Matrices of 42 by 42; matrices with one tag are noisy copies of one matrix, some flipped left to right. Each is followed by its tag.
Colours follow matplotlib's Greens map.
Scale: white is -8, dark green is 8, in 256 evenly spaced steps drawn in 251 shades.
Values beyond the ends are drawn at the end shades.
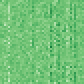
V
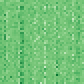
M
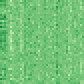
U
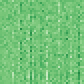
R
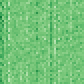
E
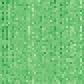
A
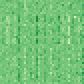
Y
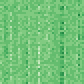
M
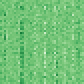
M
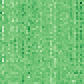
A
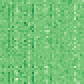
V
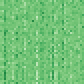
R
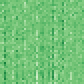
R
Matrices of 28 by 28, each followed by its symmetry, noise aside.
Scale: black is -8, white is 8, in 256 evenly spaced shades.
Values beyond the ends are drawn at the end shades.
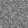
symmetric across the other diagonal.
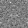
mirrored left to right.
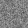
same after a half turn.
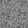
same after a half turn.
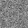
mirrored top to bottom.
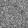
symmetric across the other diagonal.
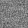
same after a half turn.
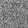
symmetric.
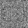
mirrored top to bottom.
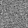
same after a half turn.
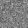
symmetric.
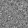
symmetric across the other diagonal.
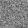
no symmetry.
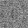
mirrored top to bottom.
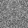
mirrored left to right.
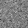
symmetric.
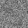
no symmetry.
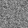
antisymmetric.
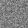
symmetric.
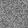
symmetric across the other diagonal.
